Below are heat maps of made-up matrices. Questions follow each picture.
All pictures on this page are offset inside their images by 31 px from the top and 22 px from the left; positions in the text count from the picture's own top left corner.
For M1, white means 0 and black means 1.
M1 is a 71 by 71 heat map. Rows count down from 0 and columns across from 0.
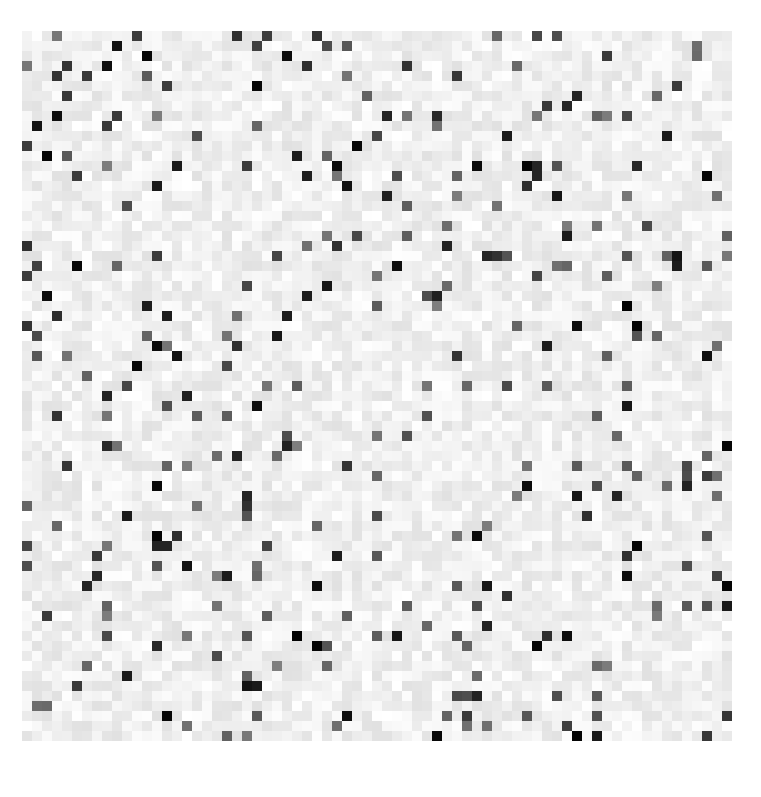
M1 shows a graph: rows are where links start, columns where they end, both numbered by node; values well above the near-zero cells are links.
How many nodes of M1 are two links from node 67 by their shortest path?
7
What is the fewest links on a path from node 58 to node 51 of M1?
2
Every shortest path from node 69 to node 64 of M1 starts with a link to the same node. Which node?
node 46
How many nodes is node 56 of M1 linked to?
1
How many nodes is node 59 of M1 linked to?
2
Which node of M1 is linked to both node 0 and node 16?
node 53
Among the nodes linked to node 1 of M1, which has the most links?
node 23
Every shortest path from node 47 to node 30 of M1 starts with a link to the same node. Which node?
node 22
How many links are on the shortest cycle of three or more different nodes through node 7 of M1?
4
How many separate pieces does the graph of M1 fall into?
3
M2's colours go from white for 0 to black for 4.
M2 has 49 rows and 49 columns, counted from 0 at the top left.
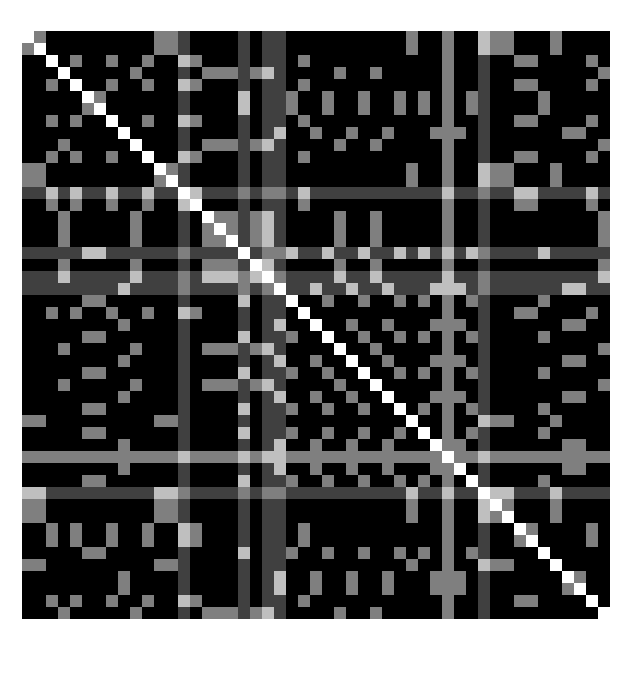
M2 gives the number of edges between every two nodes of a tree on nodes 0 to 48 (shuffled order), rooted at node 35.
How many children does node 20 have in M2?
9
